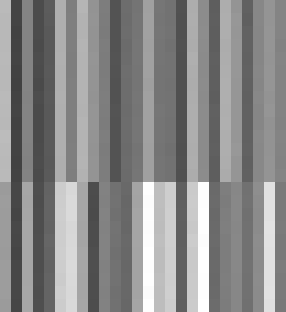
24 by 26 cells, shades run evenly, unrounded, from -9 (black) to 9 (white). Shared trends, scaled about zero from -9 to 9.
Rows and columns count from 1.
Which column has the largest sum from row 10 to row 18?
14
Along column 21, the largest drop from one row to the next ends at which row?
15
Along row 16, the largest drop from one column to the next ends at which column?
20
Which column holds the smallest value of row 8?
2
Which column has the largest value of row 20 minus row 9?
19
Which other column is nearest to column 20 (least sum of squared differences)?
23
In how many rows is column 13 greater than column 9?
10
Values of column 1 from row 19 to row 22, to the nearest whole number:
2 2 2 2
